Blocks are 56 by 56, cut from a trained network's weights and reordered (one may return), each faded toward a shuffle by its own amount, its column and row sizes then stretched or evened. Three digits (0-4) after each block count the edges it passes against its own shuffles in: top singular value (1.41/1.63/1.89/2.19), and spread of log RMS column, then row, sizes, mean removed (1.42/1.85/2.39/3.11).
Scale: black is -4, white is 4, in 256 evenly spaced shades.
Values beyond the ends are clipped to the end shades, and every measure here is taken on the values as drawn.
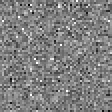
1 0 0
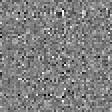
2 2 2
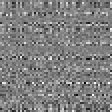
4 0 4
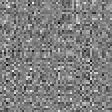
4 2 0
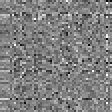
3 1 2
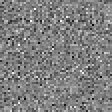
2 0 1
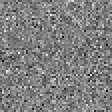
2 0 0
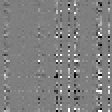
3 4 2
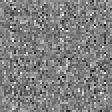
1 2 0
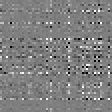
3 3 4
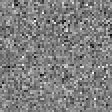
1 1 2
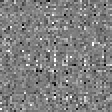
2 2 2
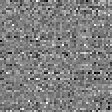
3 0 3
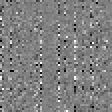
2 3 1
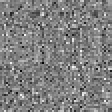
2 1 1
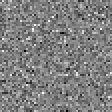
1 0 1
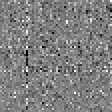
2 2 1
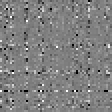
2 3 2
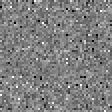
0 0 2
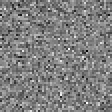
1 1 0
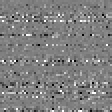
1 0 4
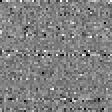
0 0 3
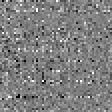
2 2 2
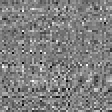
3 2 3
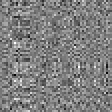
4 3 0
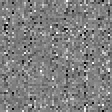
1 3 1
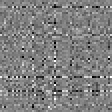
4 1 3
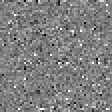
0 1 2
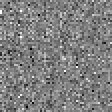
2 2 0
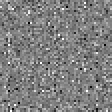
1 1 1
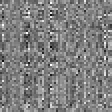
4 4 0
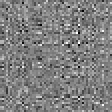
4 3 2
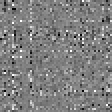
0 3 3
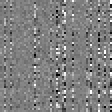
3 4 0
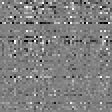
2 2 4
